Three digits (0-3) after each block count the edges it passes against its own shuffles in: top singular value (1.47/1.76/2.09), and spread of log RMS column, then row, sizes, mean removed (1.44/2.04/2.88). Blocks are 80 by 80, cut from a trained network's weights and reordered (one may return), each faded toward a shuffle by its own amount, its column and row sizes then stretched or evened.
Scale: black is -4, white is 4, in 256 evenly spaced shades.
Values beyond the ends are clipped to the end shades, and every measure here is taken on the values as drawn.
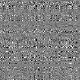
2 2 3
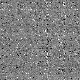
0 1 1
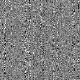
0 3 0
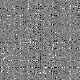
1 2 2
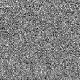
1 0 1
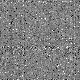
0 0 1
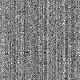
3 0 1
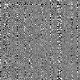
2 3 1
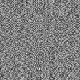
3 0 0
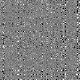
1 3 2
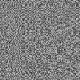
3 1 1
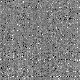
0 1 1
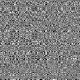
3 1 3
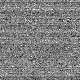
2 0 0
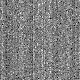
2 1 0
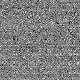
0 0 0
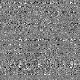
2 1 3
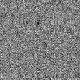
2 1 0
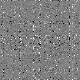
0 2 2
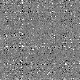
0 2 2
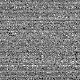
2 1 1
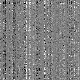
3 3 1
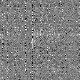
1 2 0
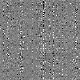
1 3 0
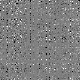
0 3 2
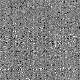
1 0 2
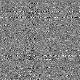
0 1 3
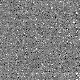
0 1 0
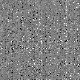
0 2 1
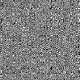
2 2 1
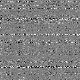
1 1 3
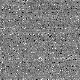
0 0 1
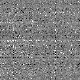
1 1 2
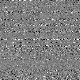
0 0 3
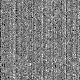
3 2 0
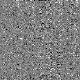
0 2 2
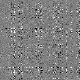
1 3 2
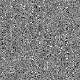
1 2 0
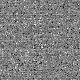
0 0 0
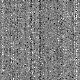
2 2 0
